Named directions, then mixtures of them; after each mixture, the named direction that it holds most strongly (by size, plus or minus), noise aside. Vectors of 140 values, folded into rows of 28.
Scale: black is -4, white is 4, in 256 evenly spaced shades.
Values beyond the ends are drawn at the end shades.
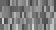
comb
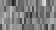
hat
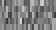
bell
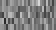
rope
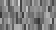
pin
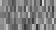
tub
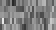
hat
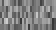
bell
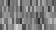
pin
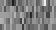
hat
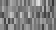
rope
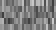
rope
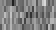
hat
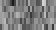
hat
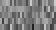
comb
